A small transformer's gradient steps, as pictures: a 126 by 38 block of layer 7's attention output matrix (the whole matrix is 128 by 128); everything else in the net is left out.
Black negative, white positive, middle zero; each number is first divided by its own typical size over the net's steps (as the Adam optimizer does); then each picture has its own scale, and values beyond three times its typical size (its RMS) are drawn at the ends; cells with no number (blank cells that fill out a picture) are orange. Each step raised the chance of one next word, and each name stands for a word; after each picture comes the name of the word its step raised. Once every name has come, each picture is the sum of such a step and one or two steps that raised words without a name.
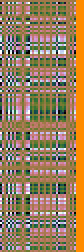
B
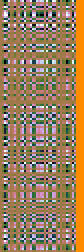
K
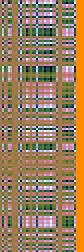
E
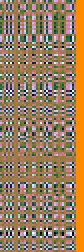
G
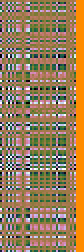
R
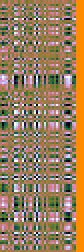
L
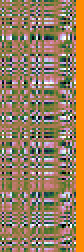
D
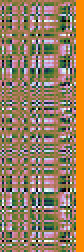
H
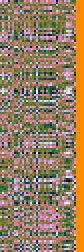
G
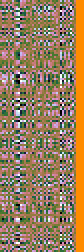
L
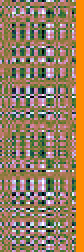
K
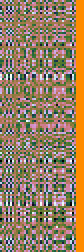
L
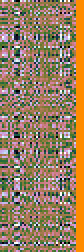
D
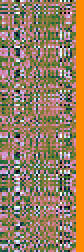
H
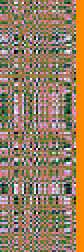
B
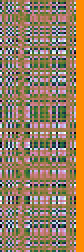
B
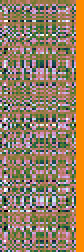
H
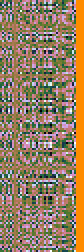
B
